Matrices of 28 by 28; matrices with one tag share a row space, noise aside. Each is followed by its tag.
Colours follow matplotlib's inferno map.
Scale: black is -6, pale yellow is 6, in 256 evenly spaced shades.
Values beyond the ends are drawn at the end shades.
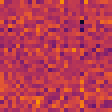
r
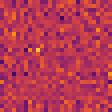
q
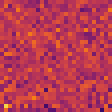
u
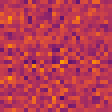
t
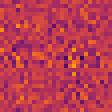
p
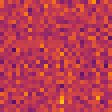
q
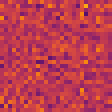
r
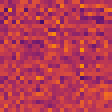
r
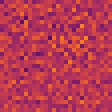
p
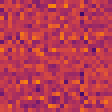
r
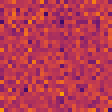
q
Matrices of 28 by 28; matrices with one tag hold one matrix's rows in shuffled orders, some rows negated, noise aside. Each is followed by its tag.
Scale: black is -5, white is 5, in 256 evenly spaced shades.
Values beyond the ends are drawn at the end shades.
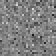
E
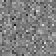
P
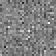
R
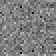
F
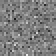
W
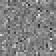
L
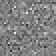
W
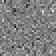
P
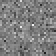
F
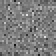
W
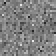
F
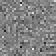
F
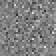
E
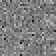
F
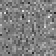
R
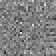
F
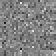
F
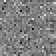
F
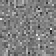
L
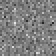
P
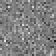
R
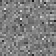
F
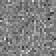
R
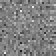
F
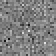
R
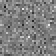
R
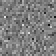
R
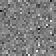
L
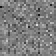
L
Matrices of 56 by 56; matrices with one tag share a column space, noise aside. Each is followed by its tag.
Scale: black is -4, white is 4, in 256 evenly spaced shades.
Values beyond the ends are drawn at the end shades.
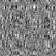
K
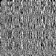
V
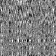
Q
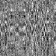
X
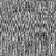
X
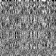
V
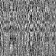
X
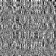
V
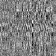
X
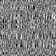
K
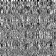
V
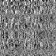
V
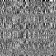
V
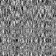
Q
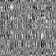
K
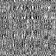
K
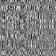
K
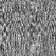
X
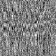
X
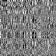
V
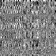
V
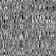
K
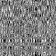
Q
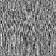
X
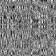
K
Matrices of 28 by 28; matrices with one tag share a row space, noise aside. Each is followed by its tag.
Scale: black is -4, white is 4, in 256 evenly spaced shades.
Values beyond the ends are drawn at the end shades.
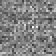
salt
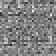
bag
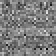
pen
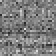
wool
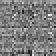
salt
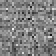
salt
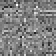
wool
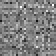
wool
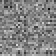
wool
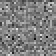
pen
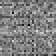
salt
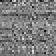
salt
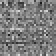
pen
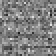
bag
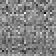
pen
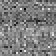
wool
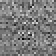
salt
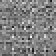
salt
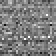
bag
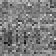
bag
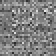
salt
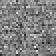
wool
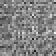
salt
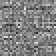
wool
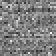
bag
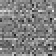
salt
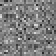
wool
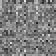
wool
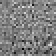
salt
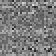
salt
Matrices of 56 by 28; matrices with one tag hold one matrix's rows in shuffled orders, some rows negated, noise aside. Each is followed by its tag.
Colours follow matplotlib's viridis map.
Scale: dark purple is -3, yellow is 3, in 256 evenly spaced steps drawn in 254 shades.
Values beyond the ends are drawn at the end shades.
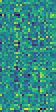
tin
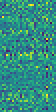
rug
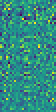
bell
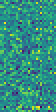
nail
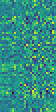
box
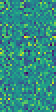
bell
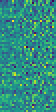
box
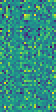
bell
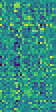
tin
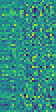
box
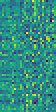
box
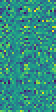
bell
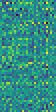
rug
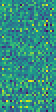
rug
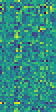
tin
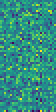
nail
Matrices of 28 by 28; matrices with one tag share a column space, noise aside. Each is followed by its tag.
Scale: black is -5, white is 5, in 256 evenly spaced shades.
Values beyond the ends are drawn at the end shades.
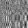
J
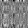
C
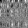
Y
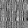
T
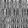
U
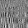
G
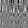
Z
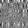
Y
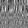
Z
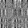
U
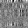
Y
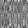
C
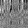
Z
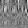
Z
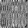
C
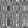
C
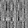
T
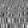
G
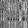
T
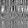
Z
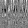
Z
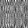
C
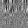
Z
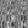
J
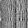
T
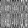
C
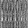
T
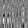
G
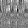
Z
